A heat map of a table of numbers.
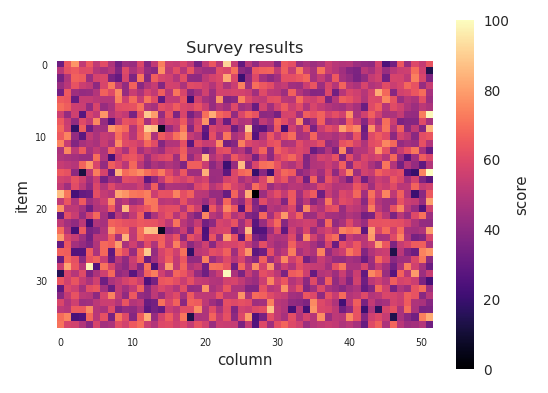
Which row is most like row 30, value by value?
16
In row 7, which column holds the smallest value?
3
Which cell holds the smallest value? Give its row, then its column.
18, 27
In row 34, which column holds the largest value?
29
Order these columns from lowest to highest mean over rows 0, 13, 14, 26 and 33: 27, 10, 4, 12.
27, 12, 10, 4
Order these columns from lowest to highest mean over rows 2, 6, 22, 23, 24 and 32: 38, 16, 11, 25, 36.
25, 36, 38, 16, 11
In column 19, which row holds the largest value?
34
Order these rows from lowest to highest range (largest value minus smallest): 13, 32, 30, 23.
32, 30, 13, 23
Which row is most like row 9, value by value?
23
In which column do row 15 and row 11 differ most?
51
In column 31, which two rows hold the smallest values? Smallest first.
9, 23
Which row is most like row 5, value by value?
11
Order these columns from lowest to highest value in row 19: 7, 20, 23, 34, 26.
20, 34, 26, 23, 7
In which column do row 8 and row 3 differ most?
7
